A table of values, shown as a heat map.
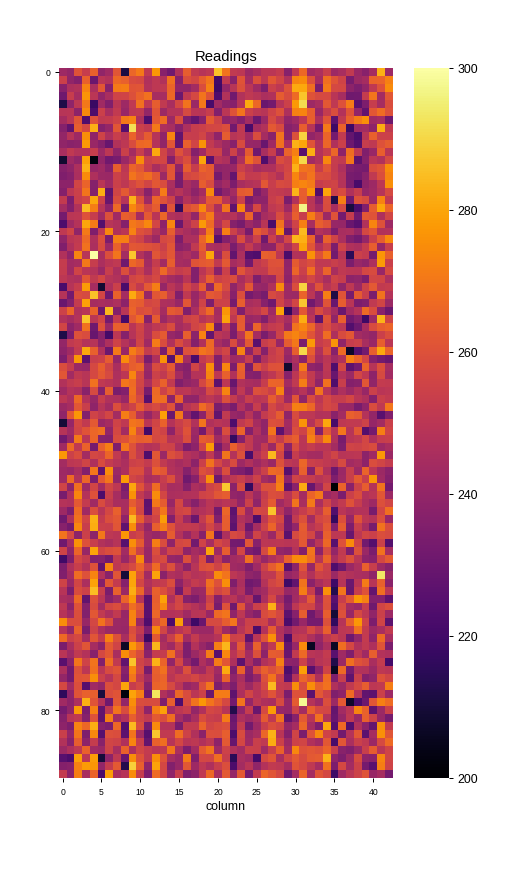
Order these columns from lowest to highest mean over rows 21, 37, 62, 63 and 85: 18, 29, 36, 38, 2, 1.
29, 38, 36, 1, 2, 18
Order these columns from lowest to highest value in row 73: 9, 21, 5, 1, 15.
1, 15, 5, 9, 21
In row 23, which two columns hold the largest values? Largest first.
4, 9
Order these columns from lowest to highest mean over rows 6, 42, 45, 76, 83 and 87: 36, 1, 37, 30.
1, 37, 36, 30
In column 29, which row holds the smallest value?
37
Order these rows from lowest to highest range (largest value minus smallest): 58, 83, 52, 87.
58, 83, 87, 52
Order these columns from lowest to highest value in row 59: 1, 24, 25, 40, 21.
40, 25, 1, 21, 24
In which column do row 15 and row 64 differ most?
30
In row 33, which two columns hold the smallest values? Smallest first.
0, 6
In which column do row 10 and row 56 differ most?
35
